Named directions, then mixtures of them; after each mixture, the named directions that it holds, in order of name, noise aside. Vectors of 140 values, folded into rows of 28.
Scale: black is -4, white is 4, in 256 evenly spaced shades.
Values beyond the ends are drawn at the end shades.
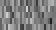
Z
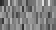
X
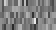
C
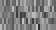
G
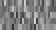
C, G.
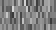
C, G, Z.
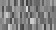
C, Z.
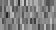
C, Z.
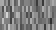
X, Z.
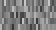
C, G.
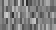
C, Z.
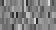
C, G, X.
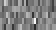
C.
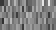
X.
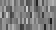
Z.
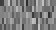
C, G, X.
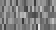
G.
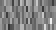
Z.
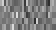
C, G, X.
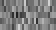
C, G, X.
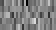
C, X, Z.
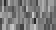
C, X, Z.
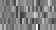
G.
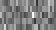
C, G, Z.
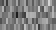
G, X.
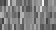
C, G, X.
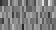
X.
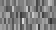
G, Z.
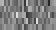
C, G, X.
